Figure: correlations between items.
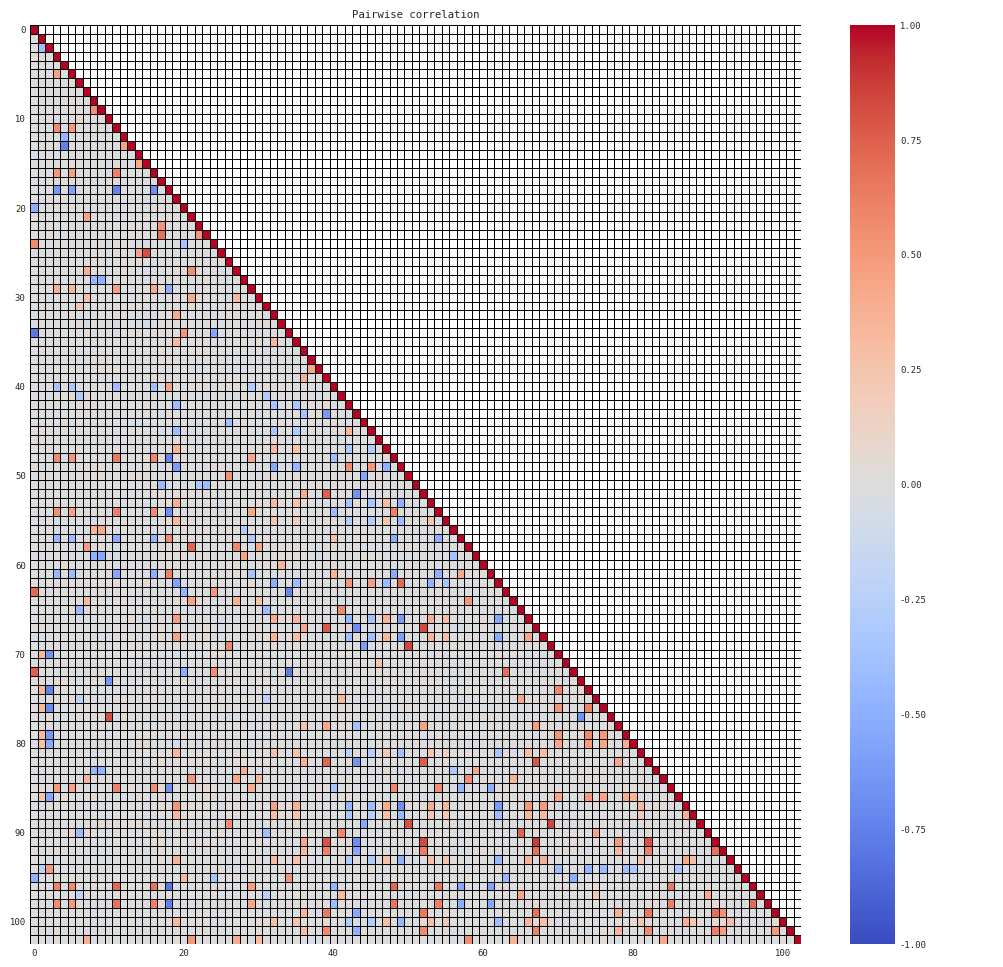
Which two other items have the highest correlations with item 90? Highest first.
65, 41
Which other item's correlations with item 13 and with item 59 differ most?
4
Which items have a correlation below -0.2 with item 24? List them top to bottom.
20, 34, 95
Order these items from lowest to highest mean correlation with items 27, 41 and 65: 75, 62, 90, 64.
62, 64, 75, 90
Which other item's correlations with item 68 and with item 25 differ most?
15
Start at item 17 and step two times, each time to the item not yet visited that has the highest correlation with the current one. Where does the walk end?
22
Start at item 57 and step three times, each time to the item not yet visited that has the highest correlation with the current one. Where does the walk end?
40
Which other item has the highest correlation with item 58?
21
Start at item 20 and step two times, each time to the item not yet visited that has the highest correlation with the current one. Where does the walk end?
95
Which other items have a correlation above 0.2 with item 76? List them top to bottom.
1, 70, 74, 79, 80, 86
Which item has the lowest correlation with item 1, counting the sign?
2
